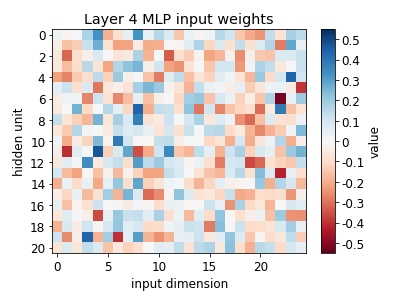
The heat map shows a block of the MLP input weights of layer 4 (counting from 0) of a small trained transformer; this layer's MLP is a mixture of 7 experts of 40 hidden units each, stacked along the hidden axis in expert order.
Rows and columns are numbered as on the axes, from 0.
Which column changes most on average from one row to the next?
22
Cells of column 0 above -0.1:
18
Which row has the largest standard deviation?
11
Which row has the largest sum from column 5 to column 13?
12
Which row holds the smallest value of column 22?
6
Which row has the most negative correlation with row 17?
1
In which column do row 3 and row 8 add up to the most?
8
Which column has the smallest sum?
19
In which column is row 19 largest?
3
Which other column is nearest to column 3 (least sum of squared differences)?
17
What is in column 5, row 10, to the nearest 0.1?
0
